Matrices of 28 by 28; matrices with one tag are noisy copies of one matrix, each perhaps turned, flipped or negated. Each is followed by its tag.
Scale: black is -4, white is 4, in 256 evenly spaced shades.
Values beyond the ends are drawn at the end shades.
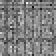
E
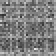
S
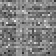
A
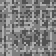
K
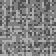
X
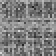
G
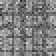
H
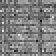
E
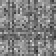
A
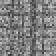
H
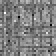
K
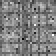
G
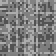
G
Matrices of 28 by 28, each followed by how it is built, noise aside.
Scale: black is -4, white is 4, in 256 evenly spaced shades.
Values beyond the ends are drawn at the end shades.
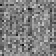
blocks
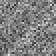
Hankel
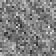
Toeplitz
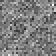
Hankel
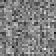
blocks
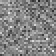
Toeplitz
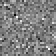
diagonal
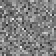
Toeplitz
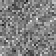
Hankel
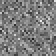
Toeplitz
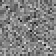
diagonal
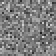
noise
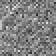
Hankel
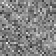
Toeplitz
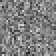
blocks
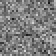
Toeplitz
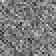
Toeplitz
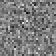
noise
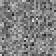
blocks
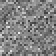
Hankel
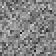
Hankel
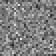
noise
